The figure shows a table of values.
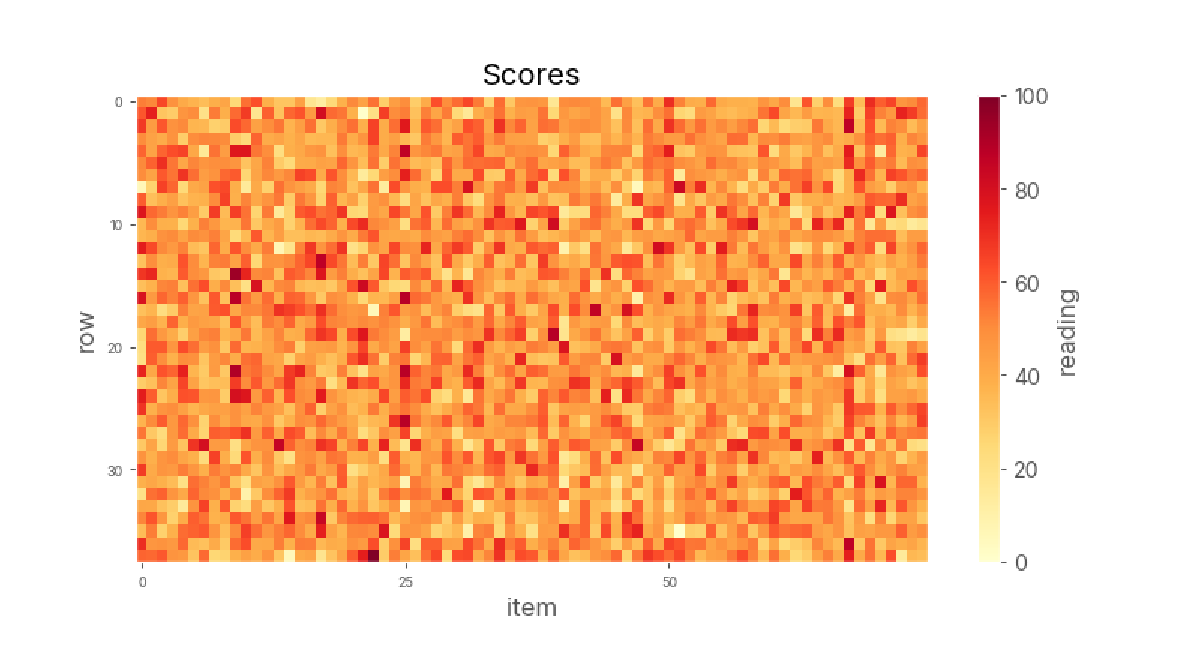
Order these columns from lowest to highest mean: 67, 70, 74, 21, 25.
70, 21, 74, 25, 67
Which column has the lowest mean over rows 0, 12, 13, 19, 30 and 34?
40
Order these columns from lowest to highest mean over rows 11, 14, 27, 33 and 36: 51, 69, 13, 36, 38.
51, 13, 36, 38, 69
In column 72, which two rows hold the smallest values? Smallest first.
37, 19
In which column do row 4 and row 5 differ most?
10
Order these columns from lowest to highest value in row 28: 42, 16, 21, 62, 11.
11, 16, 42, 21, 62
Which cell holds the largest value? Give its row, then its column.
37, 22
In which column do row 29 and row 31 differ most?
45
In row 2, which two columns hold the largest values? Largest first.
67, 25
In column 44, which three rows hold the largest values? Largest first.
24, 14, 35
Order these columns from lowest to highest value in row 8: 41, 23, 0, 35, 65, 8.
35, 65, 23, 41, 0, 8
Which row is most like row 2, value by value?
36
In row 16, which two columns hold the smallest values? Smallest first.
47, 70
